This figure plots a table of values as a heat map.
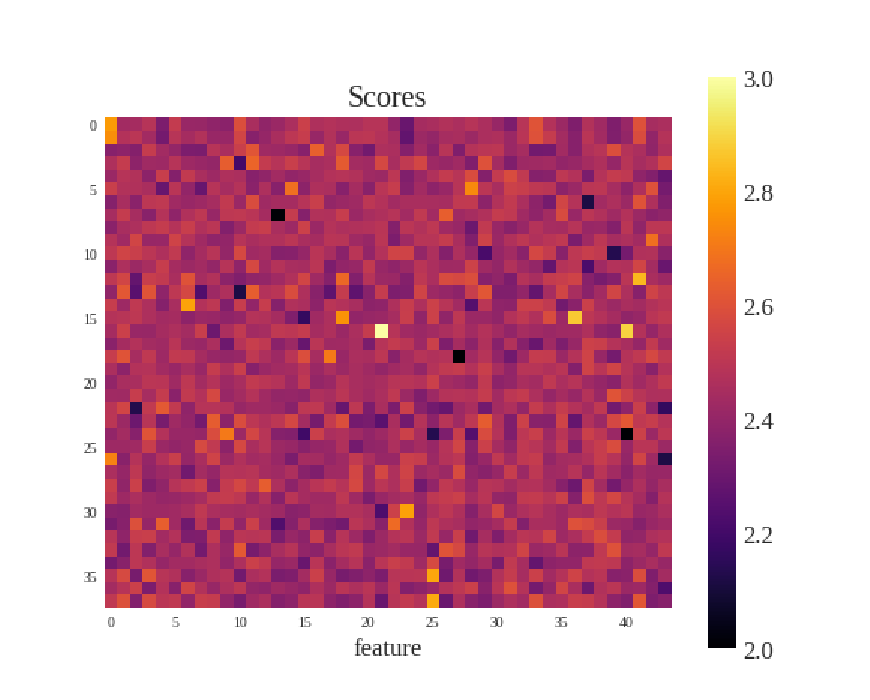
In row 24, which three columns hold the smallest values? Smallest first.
40, 25, 15
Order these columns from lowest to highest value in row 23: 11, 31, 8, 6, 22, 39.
31, 6, 22, 11, 39, 8
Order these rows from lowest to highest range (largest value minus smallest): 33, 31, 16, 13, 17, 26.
17, 33, 31, 13, 26, 16
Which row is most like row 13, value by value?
3
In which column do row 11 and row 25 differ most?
37
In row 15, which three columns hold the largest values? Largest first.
36, 18, 34
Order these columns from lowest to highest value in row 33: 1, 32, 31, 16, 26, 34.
1, 16, 34, 31, 32, 26
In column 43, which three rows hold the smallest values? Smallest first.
26, 22, 36
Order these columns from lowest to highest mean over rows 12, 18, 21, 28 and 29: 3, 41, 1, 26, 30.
30, 3, 1, 26, 41
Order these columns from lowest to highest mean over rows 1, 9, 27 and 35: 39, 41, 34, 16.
39, 16, 34, 41
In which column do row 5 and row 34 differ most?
28
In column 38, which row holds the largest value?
32
